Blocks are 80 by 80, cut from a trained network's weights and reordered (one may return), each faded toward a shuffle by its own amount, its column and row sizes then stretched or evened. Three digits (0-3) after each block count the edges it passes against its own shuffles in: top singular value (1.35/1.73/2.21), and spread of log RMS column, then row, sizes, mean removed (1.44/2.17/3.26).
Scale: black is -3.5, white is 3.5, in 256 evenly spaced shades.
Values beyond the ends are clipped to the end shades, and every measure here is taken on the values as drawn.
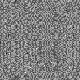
3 0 0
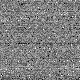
1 0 1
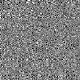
2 1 2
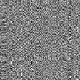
3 2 0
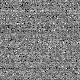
1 0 1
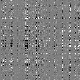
3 3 2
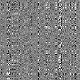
3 3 2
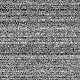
3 1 1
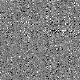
1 2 1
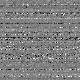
2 0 3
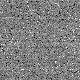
0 0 0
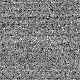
1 0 1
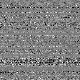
1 0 3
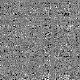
0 2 2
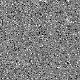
1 1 1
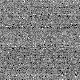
1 1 1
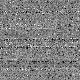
1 0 2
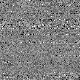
0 1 2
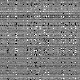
3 2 2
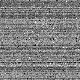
3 0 1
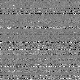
1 1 3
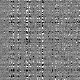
3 3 1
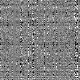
2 3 0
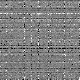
3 2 2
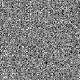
2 1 1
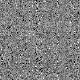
0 2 0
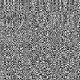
3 2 1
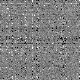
1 2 1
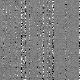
1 3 0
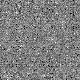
0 1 1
